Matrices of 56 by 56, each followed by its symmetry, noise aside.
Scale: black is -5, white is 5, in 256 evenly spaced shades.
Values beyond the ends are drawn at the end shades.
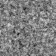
antisymmetric.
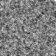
symmetric across the other diagonal.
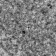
symmetric across the other diagonal.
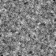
same after a half turn.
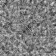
symmetric across the other diagonal.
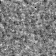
antisymmetric.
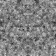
mirrored left to right.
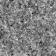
no symmetry.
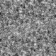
same after a half turn.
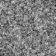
same after a half turn.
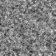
antisymmetric.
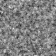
no symmetry.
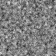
antisymmetric.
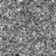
no symmetry.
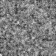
symmetric across the other diagonal.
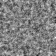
antisymmetric.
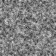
same after a half turn.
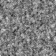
same after a half turn.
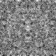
mirrored left to right.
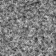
no symmetry.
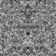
mirrored left to right.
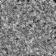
symmetric across the other diagonal.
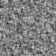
antisymmetric.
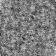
same after a half turn.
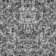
mirrored left to right.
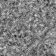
antisymmetric.
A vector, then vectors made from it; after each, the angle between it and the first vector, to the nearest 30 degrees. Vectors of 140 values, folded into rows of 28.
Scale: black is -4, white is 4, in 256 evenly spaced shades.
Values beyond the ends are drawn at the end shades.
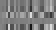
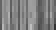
90 degrees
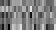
120 degrees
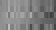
60 degrees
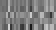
30 degrees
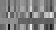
150 degrees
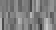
60 degrees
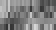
60 degrees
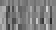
90 degrees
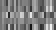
30 degrees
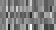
150 degrees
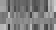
120 degrees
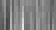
90 degrees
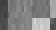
90 degrees
